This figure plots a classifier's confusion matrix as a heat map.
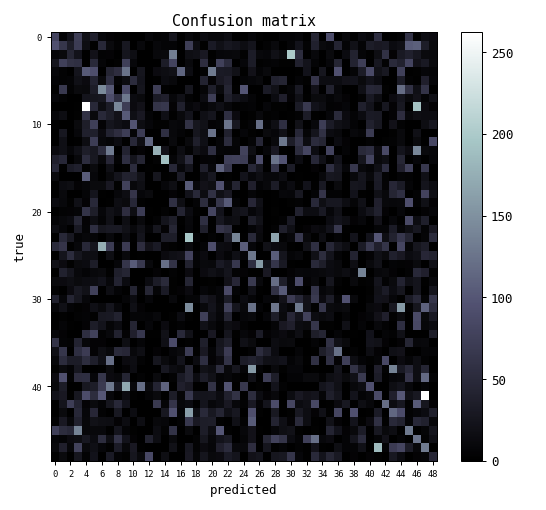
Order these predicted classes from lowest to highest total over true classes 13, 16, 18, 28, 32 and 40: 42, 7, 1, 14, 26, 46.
26, 1, 42, 14, 46, 7
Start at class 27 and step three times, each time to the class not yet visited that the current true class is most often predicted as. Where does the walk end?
41
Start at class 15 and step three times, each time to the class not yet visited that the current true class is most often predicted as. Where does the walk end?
3
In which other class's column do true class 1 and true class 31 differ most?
44
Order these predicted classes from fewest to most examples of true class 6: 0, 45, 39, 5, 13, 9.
0, 39, 5, 45, 13, 9
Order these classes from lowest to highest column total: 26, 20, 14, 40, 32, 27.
27, 32, 26, 40, 14, 20
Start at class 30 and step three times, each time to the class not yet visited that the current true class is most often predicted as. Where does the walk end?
9
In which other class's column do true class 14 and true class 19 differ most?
28
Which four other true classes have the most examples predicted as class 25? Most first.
38, 31, 44, 43
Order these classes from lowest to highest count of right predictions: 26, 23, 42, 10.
10, 42, 23, 26
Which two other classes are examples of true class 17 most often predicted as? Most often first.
21, 9
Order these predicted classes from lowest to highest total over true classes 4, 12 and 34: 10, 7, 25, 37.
37, 25, 7, 10
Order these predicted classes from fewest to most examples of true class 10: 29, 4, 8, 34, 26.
8, 4, 29, 34, 26
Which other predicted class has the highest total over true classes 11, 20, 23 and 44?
17
